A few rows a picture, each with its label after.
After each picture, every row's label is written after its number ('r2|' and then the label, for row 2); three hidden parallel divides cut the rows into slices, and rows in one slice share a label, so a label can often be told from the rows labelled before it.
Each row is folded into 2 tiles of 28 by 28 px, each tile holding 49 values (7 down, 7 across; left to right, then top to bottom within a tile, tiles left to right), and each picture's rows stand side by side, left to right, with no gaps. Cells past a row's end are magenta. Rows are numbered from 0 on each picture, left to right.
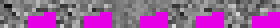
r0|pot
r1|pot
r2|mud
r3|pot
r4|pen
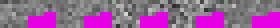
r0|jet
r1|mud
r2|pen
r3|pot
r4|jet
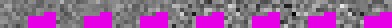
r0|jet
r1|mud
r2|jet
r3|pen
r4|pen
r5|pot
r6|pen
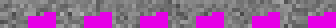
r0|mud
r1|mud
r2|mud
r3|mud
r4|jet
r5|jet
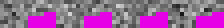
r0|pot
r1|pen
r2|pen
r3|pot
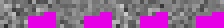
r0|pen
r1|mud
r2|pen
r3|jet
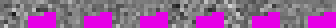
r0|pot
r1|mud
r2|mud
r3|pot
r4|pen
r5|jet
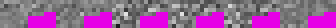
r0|mud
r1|mud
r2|pen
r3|pen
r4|pen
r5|jet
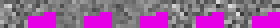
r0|pen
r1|mud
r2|mud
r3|pen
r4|pen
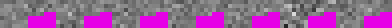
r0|jet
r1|jet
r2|jet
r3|jet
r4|jet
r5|pen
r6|mud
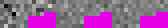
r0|pot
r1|jet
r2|mud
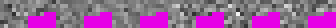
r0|pot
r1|jet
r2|jet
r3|pen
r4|pen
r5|pen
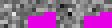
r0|pen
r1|pot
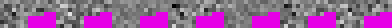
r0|pot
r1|pen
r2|mud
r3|pot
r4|jet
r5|pot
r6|pen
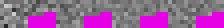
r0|pen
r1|mud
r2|jet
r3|jet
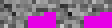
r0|pot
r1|pot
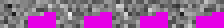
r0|pot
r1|pen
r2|pen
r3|pot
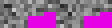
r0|pot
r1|pot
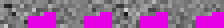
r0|pot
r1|mud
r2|pot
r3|mud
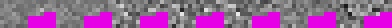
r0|jet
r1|jet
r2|pen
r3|pen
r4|pen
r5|jet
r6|pot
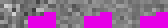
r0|pen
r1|mud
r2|jet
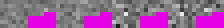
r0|jet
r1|mud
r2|pen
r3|pen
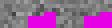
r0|mud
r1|jet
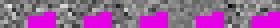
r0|pen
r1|pen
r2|pot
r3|jet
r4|pot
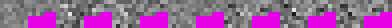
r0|jet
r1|pen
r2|pen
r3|jet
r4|pot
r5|pot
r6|pot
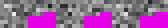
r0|pen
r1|pot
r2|pen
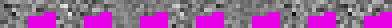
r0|pot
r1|pen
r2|jet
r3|pen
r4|jet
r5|pot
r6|pot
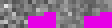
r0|pen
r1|jet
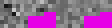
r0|pot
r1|mud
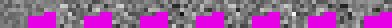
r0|mud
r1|pen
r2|pen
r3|pot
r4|pen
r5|pen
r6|pot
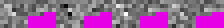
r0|pen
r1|pot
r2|pen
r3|pen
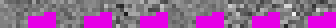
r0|jet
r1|mud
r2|pot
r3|mud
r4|pen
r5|pen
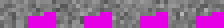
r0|mud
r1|mud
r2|mud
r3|jet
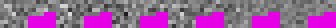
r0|pen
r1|pen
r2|pot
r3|pen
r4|mud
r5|jet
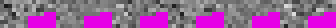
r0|pot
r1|jet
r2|pen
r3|pot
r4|jet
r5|pen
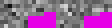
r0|pot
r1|pen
